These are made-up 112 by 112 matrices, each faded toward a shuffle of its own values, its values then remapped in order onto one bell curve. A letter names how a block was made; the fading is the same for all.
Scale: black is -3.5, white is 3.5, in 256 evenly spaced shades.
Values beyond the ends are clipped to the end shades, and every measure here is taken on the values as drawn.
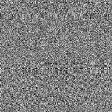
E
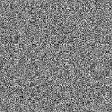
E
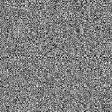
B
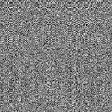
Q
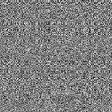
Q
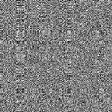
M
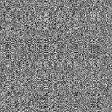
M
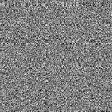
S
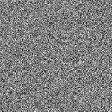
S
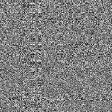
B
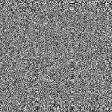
E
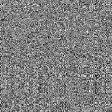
B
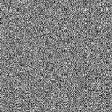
S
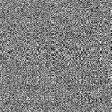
M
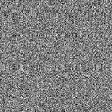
S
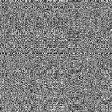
Q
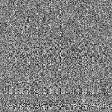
B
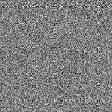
E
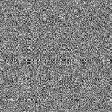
E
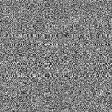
E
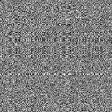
Q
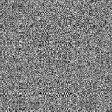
E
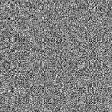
S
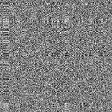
E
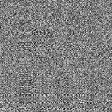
E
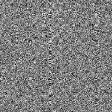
B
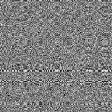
Q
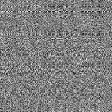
Q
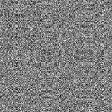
M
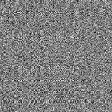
E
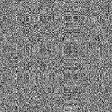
M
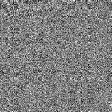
S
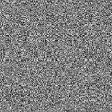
E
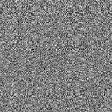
E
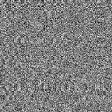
S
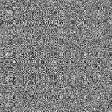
M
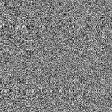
S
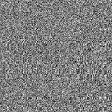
S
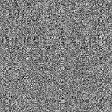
S
